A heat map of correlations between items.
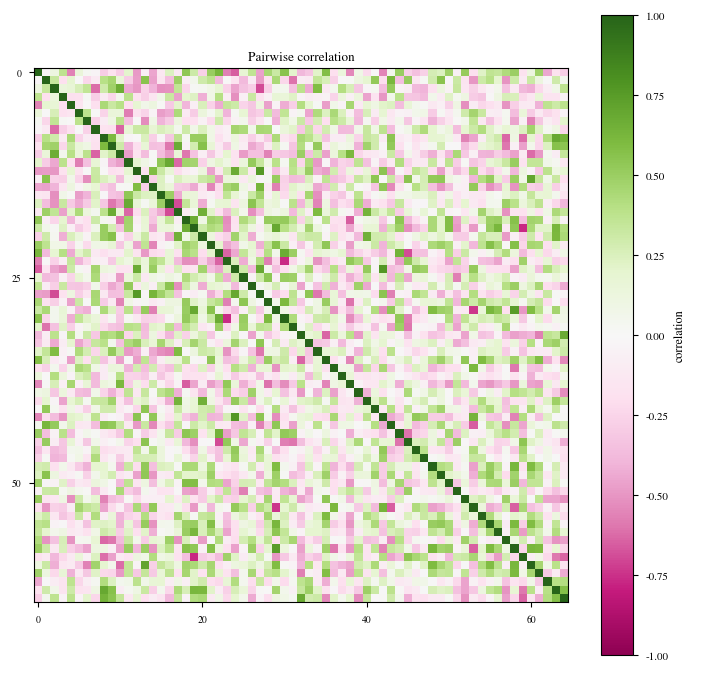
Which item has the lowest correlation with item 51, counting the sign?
25
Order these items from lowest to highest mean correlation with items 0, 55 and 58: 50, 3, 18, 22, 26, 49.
3, 22, 26, 49, 50, 18
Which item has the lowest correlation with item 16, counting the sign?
17
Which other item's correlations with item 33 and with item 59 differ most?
19
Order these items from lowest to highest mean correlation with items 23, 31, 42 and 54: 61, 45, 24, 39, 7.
61, 39, 45, 7, 24
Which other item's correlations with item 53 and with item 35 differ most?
58
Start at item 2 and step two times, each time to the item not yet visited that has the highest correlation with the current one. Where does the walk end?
38
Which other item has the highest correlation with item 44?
22
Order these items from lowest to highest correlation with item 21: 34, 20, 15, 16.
15, 16, 20, 34
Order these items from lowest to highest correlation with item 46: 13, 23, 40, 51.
51, 13, 40, 23
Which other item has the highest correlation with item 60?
13
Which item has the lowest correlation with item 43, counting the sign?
53
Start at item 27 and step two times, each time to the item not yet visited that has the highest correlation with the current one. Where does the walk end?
24
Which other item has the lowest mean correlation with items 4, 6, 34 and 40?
16
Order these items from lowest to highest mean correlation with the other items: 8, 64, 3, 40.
3, 64, 8, 40
